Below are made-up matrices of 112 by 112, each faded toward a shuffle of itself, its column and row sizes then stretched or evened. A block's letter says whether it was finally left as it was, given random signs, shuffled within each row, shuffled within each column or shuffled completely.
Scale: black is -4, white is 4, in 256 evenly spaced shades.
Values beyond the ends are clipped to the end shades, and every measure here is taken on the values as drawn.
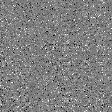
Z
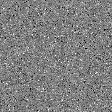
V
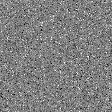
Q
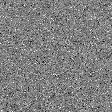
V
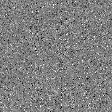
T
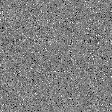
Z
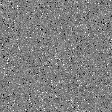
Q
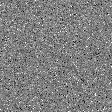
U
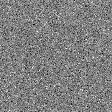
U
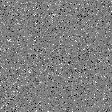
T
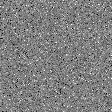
U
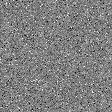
U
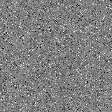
Q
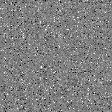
Z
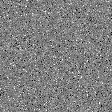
U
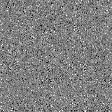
Z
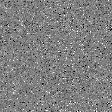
Z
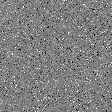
U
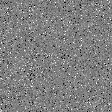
Q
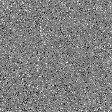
T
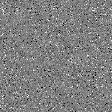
Z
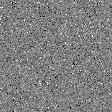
V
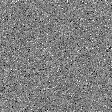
V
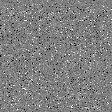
Z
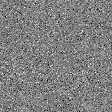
V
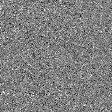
T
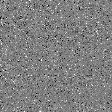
T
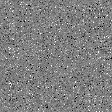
Z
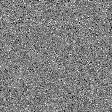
V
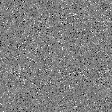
T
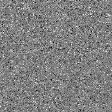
T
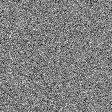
U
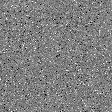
U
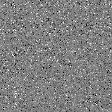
T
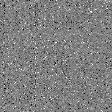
Z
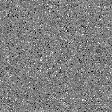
Z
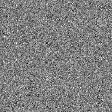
T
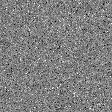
U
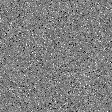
U
